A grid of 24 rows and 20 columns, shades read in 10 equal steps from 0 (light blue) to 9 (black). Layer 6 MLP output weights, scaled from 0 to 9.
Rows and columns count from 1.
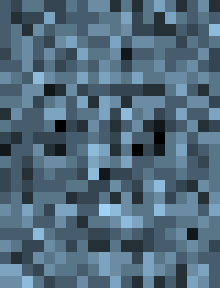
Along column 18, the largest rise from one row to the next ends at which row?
20
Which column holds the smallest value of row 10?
12
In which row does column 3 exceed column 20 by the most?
3
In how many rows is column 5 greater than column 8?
11
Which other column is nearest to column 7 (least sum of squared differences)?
16
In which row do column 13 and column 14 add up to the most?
13
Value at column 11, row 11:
7
